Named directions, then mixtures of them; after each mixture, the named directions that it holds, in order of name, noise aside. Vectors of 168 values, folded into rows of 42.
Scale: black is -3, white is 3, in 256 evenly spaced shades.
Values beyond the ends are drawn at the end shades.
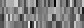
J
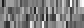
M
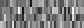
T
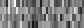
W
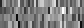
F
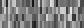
F, W.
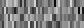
J.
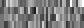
J, M.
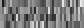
F, M.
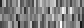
F.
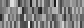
J, T.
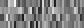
J, T, W.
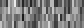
T, W.
